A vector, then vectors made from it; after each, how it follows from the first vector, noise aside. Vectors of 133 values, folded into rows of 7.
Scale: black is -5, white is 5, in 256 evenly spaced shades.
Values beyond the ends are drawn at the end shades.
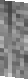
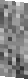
reversed.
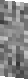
reversed.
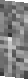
wrapped around, negated.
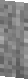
reversed, shrunk.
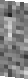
wrapped around, negated.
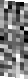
reversed, negated, scaled up.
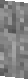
wrapped around, negated, shrunk.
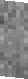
reversed, shrunk.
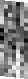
reversed, negated, scaled up.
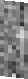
wrapped around, negated.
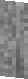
reversed, shrunk.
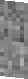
wrapped around, negated, shrunk.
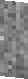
reversed, shrunk.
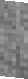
reversed, shrunk.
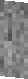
wrapped around, negated, shrunk.
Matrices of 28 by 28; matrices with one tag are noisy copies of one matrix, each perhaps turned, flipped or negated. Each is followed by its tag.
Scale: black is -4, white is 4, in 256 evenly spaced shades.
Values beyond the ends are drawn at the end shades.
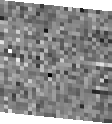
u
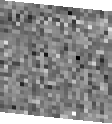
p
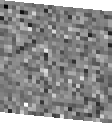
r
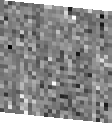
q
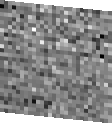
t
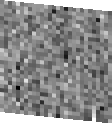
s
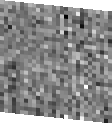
t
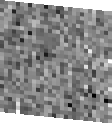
s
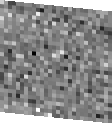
p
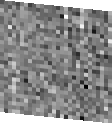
t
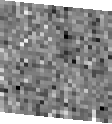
s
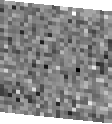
p
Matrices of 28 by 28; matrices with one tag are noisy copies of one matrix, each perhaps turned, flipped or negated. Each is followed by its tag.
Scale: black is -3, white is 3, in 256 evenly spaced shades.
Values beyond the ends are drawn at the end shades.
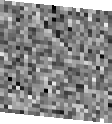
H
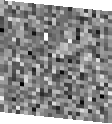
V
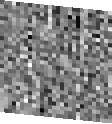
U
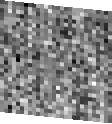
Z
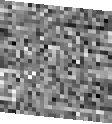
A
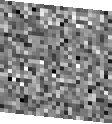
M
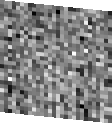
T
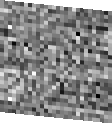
A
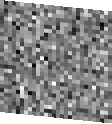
M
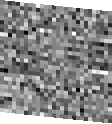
U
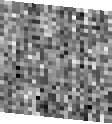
Z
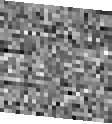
U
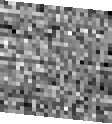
T
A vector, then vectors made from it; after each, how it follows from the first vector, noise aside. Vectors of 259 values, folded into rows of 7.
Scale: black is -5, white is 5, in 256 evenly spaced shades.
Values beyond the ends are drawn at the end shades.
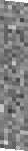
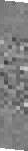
wrapped around, partly zeroed.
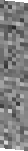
sign-scrambled.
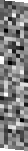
wrapped around, scaled up.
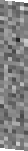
reversed.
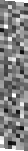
wrapped around, scaled up.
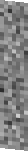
wrapped around, negated.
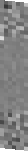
wrapped around, partly zeroed.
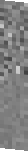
wrapped around, partly zeroed.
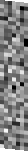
reversed, negated, scaled up.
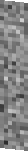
sign-scrambled.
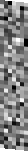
reversed, negated, scaled up.
